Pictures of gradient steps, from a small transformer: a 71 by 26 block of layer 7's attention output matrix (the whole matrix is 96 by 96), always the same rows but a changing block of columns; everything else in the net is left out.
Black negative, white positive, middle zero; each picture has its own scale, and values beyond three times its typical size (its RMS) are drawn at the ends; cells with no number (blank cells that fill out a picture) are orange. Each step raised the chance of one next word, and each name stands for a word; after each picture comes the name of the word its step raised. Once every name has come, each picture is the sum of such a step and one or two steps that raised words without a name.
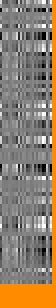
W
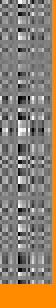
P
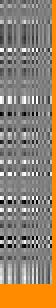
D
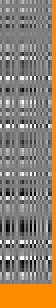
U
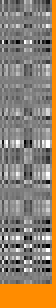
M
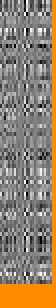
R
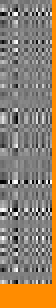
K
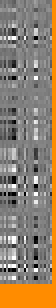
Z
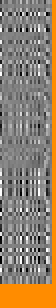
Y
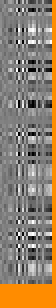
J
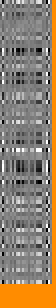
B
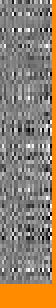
P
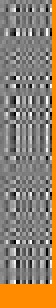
U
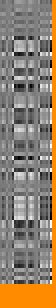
U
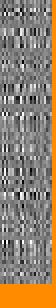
R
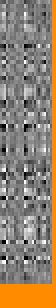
U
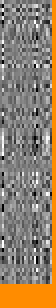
Y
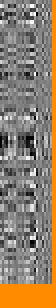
M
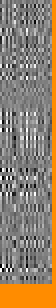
Z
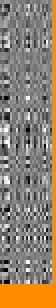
P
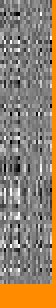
W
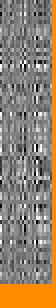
R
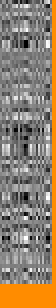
P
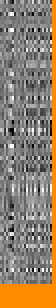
P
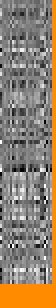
D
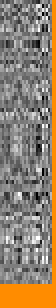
Y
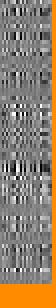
W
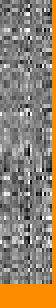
Z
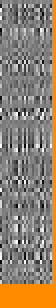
M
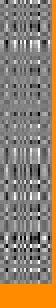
M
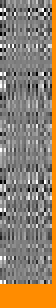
K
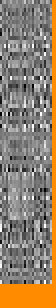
U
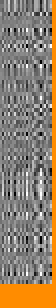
R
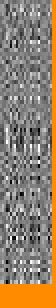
P
